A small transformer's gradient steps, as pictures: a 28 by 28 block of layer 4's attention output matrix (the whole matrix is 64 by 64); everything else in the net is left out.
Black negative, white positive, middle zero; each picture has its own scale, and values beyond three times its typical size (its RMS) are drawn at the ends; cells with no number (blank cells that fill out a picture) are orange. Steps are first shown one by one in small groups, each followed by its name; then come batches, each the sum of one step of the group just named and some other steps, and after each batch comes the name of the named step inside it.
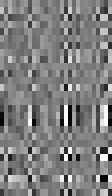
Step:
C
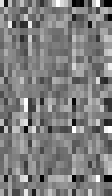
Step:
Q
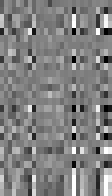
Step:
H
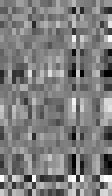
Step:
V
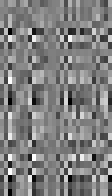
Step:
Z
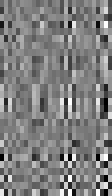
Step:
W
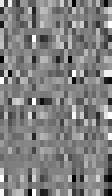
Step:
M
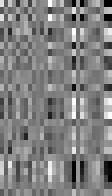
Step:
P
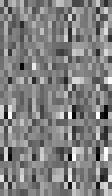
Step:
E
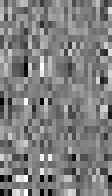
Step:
Q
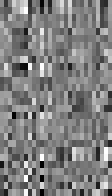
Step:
E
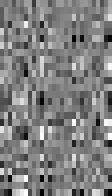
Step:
M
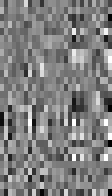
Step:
C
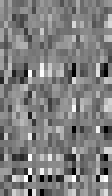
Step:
V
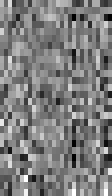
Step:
Q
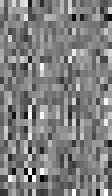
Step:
C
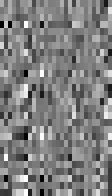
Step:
M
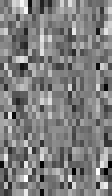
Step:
E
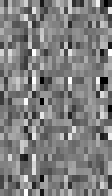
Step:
Q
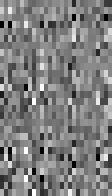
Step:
W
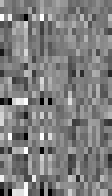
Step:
V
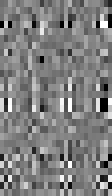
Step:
W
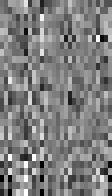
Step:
Z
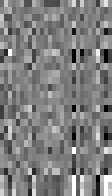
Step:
H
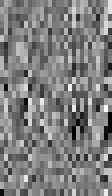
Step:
C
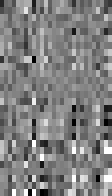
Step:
H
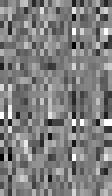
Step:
E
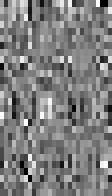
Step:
Q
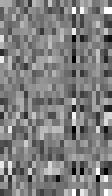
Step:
P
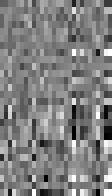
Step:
E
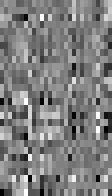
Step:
C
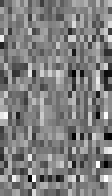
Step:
V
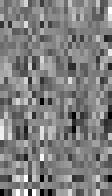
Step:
M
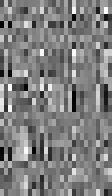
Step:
W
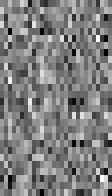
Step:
Z
